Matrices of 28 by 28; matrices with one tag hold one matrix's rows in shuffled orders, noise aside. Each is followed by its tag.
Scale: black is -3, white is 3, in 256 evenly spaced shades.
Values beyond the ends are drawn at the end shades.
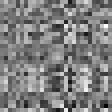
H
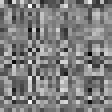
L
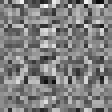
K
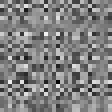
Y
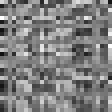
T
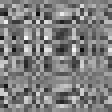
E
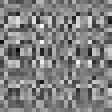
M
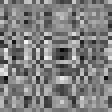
E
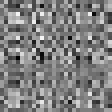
M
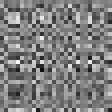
M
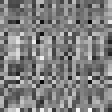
M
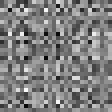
Y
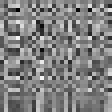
M
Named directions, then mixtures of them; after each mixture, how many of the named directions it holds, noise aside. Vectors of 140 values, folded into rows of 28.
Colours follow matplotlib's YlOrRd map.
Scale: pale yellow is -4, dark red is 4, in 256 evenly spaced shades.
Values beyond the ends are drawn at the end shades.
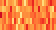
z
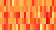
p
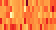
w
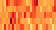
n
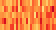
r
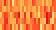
one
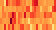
one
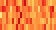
one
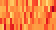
four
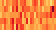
three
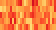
two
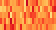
three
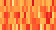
one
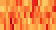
three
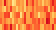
three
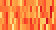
three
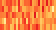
one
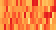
three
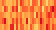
one
